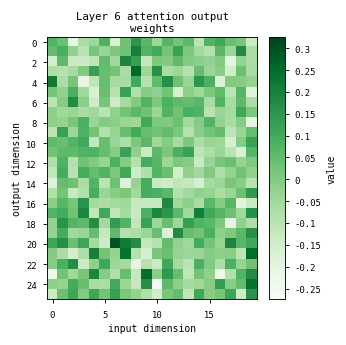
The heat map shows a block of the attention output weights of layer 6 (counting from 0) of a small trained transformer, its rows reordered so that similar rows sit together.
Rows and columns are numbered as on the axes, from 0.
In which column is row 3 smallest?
17
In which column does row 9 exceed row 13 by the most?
8
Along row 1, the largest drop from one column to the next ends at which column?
19
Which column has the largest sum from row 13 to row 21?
1
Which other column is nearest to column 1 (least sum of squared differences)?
15
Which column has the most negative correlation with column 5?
6
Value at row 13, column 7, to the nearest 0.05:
0.1
